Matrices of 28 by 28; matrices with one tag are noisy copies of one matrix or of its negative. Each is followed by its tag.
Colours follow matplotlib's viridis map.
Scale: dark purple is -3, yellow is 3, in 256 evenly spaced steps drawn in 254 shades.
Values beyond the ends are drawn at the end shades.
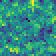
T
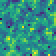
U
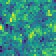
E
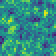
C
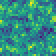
T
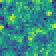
E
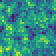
E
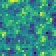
U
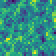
U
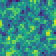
U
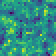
C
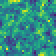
U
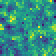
E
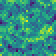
T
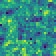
C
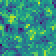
E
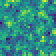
U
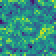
T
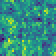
C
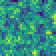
U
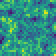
C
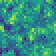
E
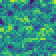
T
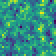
U
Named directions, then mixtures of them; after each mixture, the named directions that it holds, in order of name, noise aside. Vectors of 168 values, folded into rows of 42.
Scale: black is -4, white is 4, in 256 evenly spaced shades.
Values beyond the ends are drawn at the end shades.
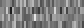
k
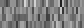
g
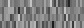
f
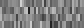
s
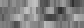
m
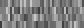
f, g, k.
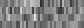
g, k, m.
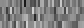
g, k.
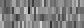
k, s.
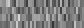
f, g, k.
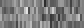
m, s.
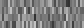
f, k, s.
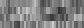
f, m.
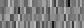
f.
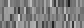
f.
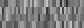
f, g.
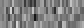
g, k, m.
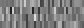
g, k.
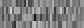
k.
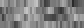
m.
